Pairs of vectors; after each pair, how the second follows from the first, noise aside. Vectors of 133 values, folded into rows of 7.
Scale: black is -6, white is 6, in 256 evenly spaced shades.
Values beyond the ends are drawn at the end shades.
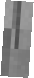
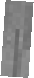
reversed, shrunk.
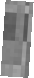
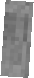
shrunk.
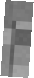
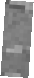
wrapped around, partly zeroed.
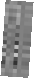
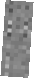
wrapped around, partly zeroed.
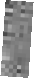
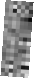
reversed, negated, scaled up.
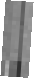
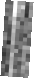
reversed, negated, scaled up.
